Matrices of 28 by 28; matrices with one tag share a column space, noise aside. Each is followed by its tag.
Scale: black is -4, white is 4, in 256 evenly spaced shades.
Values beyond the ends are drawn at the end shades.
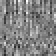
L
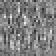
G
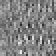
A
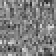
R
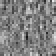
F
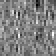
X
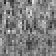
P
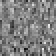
R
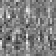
G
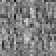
G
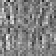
G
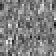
A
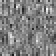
F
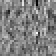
X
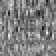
X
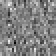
R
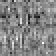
G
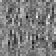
G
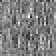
G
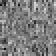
R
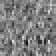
A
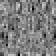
F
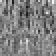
P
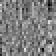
R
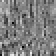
L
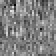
X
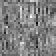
G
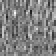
X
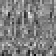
L
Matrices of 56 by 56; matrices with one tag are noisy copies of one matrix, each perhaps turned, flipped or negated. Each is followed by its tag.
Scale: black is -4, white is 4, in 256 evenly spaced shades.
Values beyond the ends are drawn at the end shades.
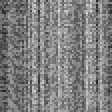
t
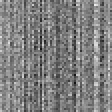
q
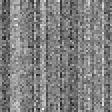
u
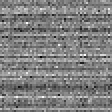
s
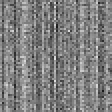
s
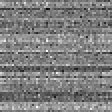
u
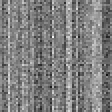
u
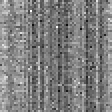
t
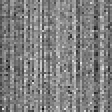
q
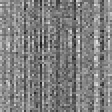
q
